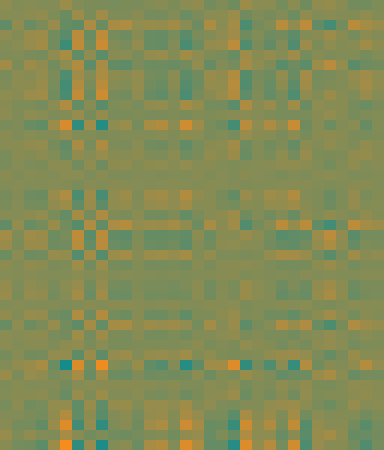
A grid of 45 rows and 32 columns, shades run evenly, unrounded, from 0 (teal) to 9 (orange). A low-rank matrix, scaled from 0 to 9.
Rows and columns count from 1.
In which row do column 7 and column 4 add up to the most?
37
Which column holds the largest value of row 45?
6
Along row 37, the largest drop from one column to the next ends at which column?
21
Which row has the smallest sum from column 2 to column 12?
45
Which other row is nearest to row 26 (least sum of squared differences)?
36
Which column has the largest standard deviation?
9
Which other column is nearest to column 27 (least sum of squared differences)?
1
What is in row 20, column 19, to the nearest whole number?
4
